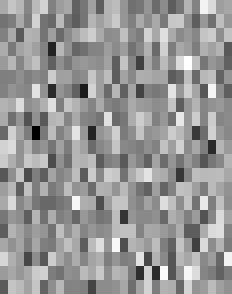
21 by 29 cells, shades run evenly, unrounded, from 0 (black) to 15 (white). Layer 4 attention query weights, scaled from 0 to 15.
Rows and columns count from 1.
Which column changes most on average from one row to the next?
7
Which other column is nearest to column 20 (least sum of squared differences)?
17
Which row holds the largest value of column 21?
20
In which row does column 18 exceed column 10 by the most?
2
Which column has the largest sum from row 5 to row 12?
24
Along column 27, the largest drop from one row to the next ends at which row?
11
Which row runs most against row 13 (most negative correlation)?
14
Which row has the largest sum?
3
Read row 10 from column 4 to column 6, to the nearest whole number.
7 0 7
